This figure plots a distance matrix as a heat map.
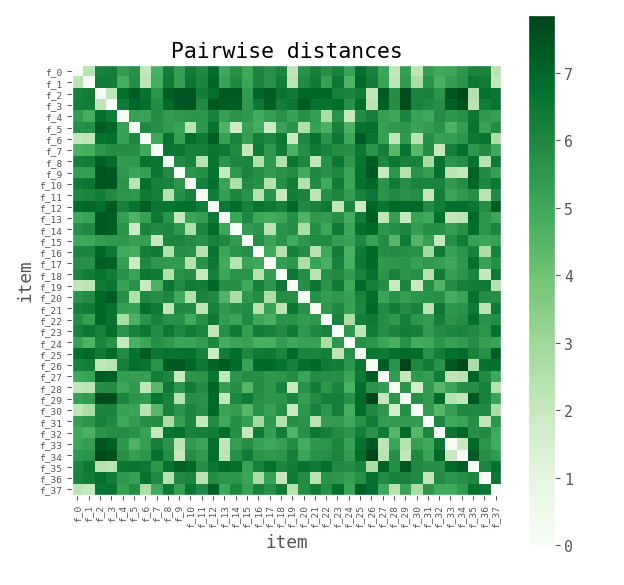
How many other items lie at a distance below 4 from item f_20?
4
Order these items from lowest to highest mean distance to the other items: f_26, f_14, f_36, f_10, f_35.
f_36, f_14, f_10, f_35, f_26
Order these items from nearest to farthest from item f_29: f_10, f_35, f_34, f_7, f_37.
f_34, f_37, f_10, f_7, f_35
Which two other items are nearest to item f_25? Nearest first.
f_12, f_23
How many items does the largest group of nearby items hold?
7
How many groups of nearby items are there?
8
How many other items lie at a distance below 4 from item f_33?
5
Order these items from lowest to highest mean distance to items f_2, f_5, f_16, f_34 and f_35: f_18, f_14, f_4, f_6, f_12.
f_18, f_14, f_4, f_6, f_12
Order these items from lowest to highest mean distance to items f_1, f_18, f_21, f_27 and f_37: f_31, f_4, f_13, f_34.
f_31, f_13, f_34, f_4
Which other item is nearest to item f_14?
f_5
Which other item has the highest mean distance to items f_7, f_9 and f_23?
f_3
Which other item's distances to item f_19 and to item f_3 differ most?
f_6
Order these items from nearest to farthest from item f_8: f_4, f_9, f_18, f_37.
f_18, f_4, f_9, f_37
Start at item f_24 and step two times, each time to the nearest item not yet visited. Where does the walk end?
f_22
